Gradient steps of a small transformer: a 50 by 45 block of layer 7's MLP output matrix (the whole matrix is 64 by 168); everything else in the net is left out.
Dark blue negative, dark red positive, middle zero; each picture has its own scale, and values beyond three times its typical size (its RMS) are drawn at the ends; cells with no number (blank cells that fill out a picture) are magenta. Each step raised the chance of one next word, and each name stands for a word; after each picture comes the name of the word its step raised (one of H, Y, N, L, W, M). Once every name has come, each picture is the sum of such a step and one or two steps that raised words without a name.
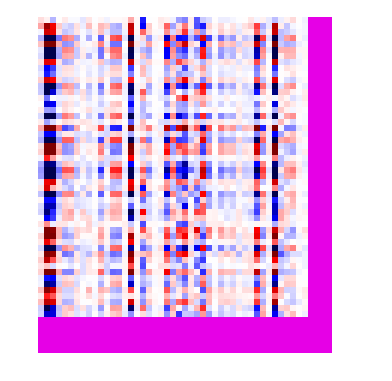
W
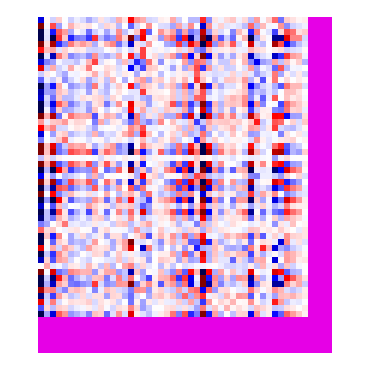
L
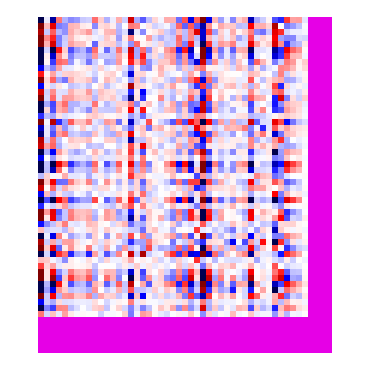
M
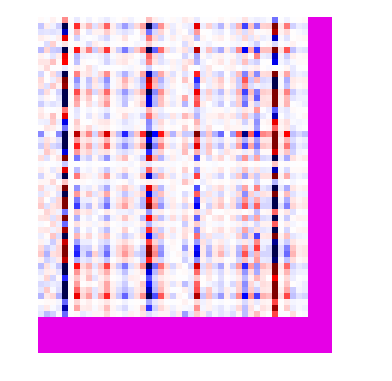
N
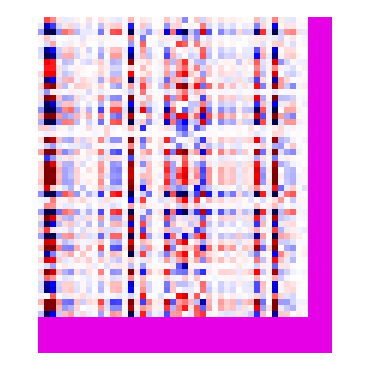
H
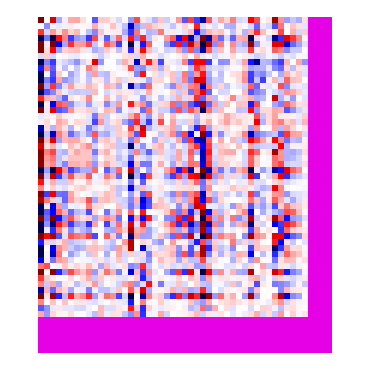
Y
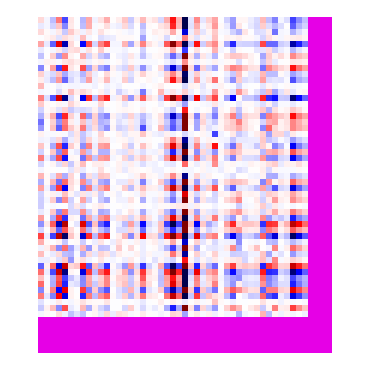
Y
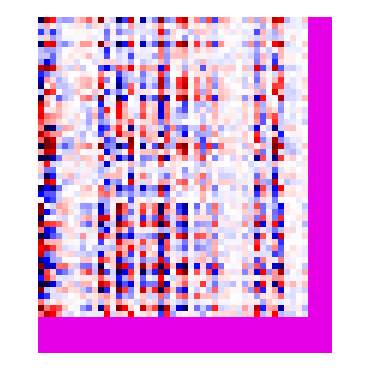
Y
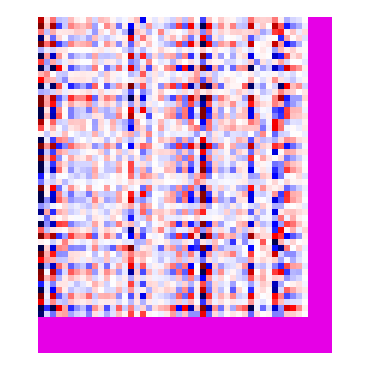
W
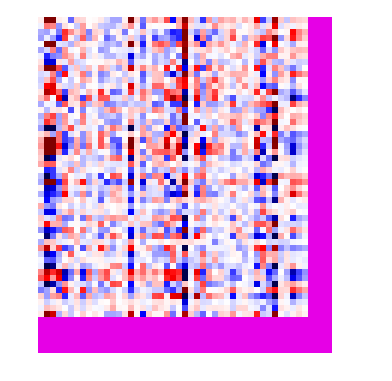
Y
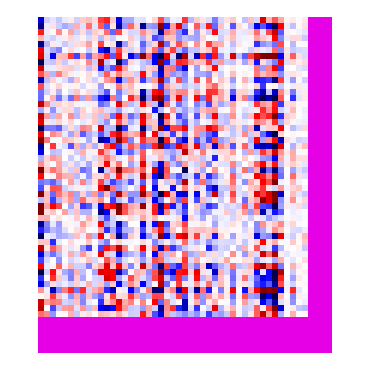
W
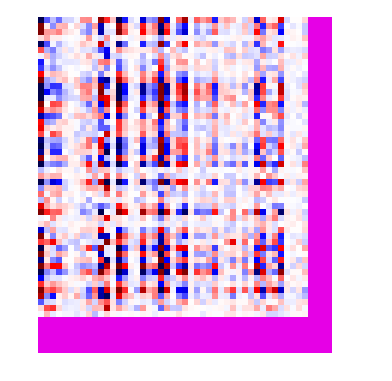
H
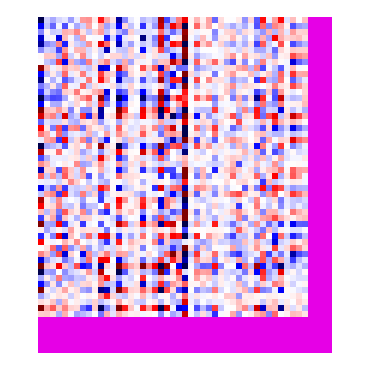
W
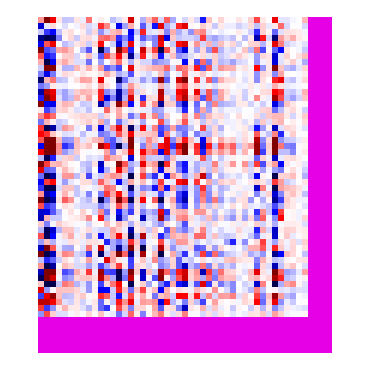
M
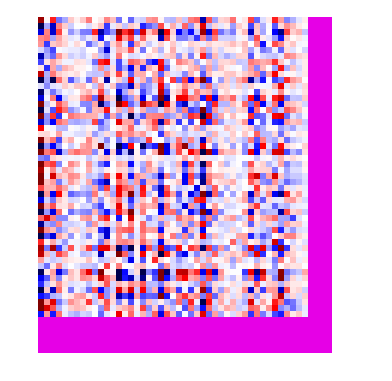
H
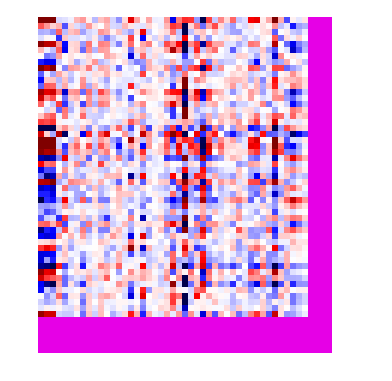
N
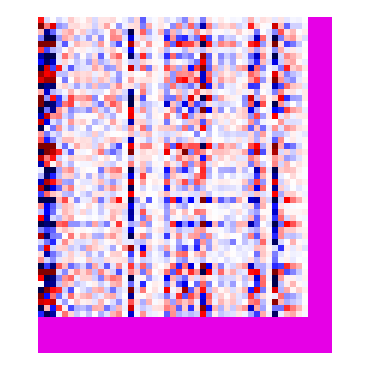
L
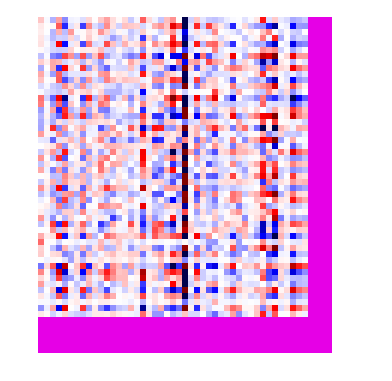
W
